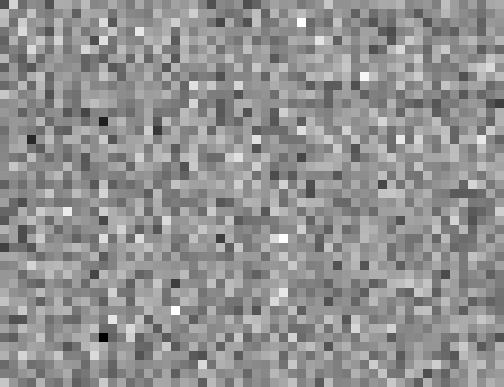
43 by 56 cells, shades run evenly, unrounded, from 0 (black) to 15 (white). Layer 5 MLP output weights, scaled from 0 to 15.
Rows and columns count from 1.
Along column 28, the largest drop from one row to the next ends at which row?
13
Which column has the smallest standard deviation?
30
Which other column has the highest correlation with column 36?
47
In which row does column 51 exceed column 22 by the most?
36
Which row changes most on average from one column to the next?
16
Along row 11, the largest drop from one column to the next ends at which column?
6
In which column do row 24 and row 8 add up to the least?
1
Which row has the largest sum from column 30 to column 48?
9
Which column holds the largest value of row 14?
43
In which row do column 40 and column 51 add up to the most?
37
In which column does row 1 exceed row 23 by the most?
2
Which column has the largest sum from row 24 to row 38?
32
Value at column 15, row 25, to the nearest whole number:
10
